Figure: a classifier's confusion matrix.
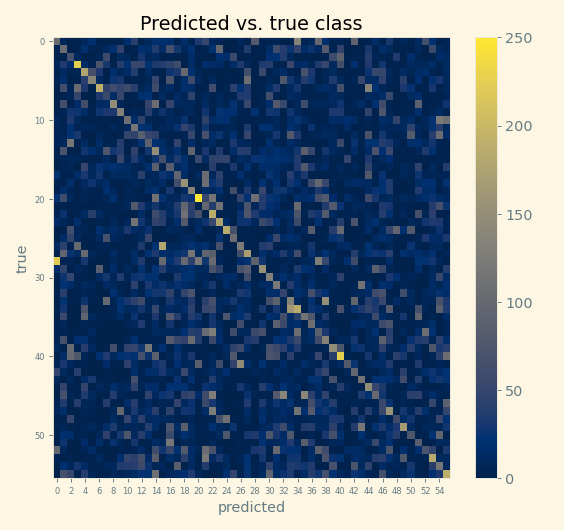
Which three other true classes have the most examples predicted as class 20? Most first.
28, 41, 22
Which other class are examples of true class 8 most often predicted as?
14
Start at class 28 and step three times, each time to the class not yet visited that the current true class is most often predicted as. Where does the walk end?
33
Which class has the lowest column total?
41
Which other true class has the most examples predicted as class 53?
39
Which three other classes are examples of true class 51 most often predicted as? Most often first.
16, 35, 45
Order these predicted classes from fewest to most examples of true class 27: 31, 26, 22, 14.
31, 14, 26, 22
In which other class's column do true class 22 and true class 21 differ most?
23
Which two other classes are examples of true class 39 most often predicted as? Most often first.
13, 2
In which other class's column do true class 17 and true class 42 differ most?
21
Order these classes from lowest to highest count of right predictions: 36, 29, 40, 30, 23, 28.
28, 36, 30, 29, 23, 40
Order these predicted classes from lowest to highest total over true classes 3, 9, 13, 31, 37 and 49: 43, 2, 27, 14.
27, 14, 2, 43
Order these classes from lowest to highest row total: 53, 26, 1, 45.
26, 1, 53, 45
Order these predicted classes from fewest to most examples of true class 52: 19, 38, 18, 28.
19, 28, 38, 18
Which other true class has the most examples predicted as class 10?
50
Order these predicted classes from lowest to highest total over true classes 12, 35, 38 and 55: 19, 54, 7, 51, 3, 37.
7, 3, 37, 51, 54, 19
